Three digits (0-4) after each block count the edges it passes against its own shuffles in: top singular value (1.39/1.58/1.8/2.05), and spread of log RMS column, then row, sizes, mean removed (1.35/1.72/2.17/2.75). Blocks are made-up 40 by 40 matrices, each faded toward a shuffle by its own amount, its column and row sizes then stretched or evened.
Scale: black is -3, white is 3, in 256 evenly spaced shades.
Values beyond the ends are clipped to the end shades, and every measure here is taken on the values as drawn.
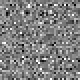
1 0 3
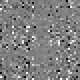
0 3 2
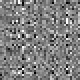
4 3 2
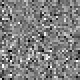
1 2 1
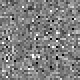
1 1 1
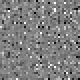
0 2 2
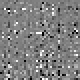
2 3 3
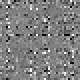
2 3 3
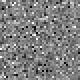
0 0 1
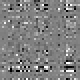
4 4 4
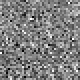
0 0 1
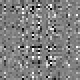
3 4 2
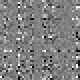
0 4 3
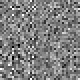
2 3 0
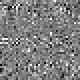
2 1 2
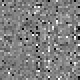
2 2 0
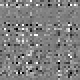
0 3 4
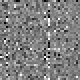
1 3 2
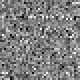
0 0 2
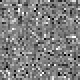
1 1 2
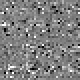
0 1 3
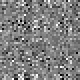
2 1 2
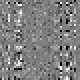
4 4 3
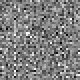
1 2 1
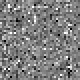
0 3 0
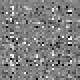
0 3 3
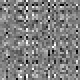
4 4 1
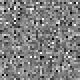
1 1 2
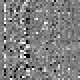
3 4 1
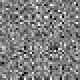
4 2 1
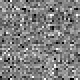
2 0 1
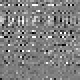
4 1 4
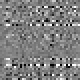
4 2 4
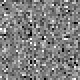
0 2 0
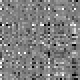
4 2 3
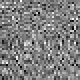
4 1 0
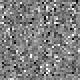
2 1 0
